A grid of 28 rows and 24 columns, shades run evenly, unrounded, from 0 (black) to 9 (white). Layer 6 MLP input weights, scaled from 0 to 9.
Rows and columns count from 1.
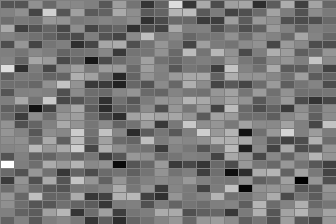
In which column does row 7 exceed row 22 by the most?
17
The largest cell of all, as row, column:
21, 1
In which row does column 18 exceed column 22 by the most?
23
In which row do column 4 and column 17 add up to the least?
22
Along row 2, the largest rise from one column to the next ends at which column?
4
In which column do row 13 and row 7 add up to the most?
14
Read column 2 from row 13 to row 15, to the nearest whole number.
6 3 2
